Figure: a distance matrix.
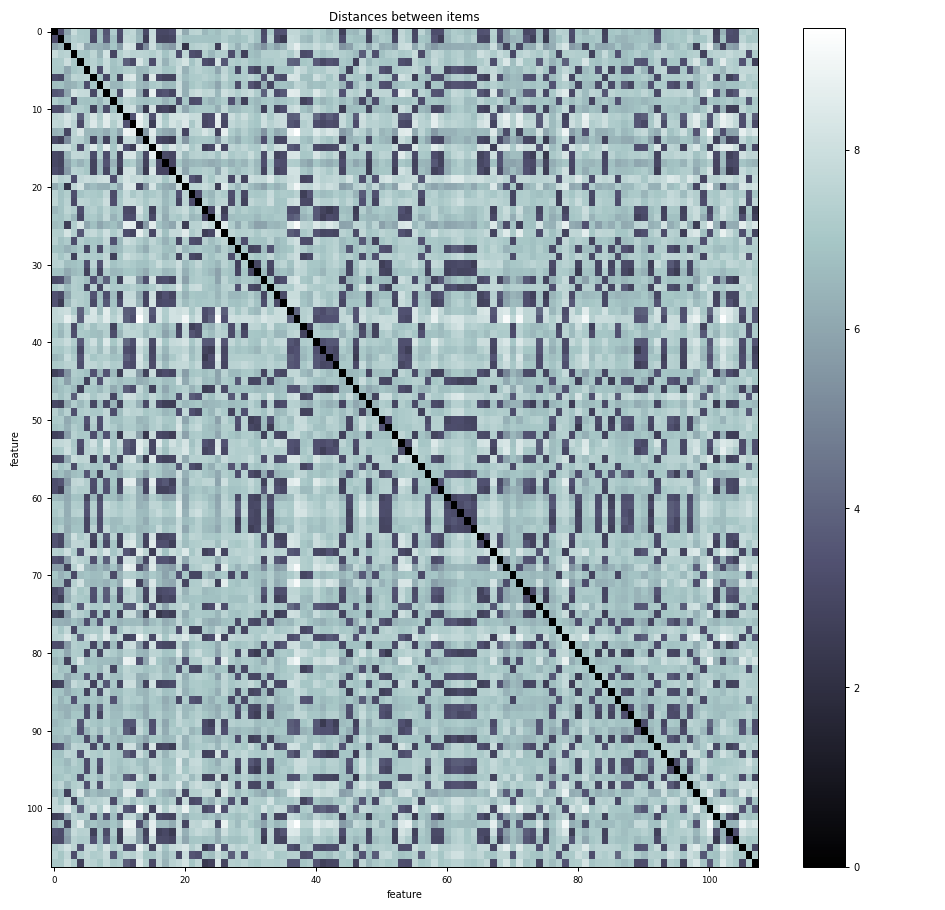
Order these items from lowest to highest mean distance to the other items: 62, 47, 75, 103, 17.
17, 75, 103, 62, 47
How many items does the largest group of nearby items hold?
30
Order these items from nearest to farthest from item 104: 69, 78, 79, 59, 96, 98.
59, 79, 69, 98, 96, 78
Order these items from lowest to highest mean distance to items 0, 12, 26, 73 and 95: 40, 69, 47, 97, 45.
40, 45, 97, 69, 47
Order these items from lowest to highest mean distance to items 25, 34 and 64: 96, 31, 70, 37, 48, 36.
31, 48, 70, 96, 36, 37
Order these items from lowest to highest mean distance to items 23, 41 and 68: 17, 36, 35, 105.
105, 36, 17, 35
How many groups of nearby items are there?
5
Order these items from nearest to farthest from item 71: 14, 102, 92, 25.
25, 102, 14, 92
